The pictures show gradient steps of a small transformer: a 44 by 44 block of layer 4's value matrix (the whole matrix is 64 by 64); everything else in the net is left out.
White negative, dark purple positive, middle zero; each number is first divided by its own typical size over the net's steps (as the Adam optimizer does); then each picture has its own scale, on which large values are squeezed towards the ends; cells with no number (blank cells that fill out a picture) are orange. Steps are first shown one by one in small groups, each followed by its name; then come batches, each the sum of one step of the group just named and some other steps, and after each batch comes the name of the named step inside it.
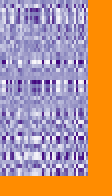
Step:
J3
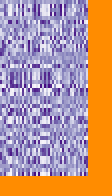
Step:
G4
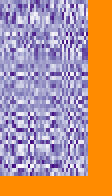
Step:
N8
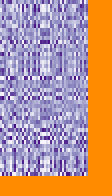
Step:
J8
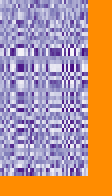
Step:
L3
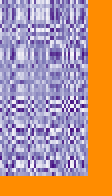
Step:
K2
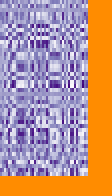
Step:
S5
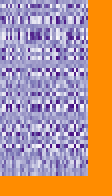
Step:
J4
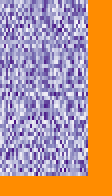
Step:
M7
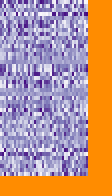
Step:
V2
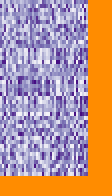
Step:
J3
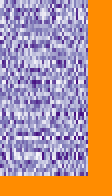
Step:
J3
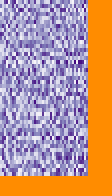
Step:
J3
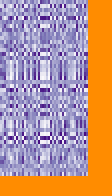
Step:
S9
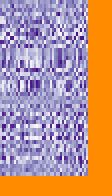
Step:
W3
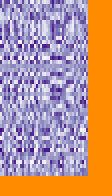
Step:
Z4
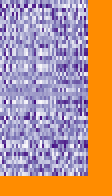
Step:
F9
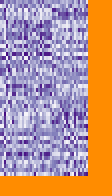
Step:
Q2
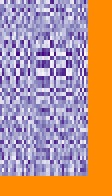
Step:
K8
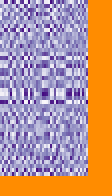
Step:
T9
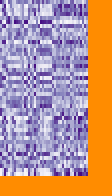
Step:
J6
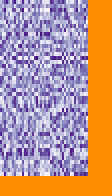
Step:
Z4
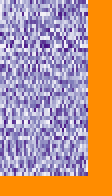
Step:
Q2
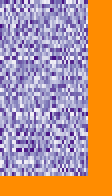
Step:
Z4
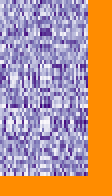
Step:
S9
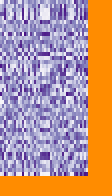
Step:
K8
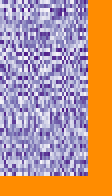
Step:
Q2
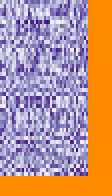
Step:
J6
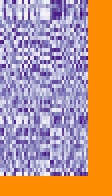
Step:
J6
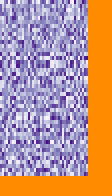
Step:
K8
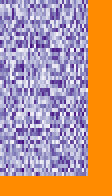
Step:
S9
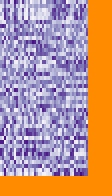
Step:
J6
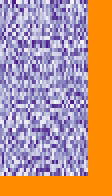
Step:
F9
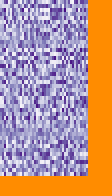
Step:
F9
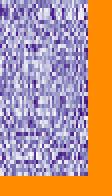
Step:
F9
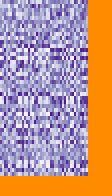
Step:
W3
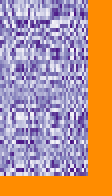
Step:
J6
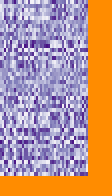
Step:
Q2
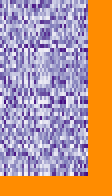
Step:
F9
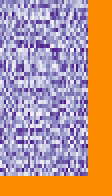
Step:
F9
